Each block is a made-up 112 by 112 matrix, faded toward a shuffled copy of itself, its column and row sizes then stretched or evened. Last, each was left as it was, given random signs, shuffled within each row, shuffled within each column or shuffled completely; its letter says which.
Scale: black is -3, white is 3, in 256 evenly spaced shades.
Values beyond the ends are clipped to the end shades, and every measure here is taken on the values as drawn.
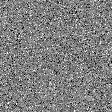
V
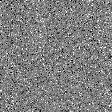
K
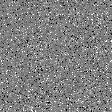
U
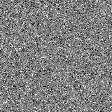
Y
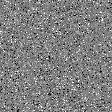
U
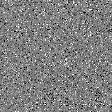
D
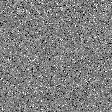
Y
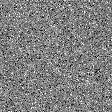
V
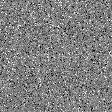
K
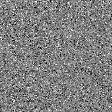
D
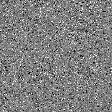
D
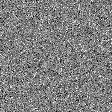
V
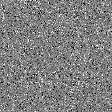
U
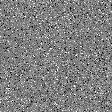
K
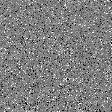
D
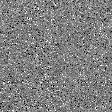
U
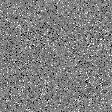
U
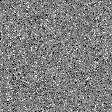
K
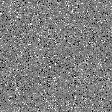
D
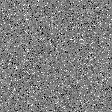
K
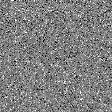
D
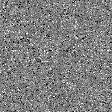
D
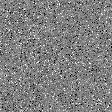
K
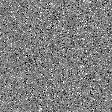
K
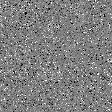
U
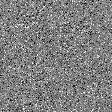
K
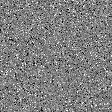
V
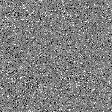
D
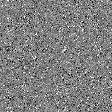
D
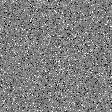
V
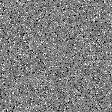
K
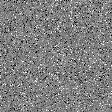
U
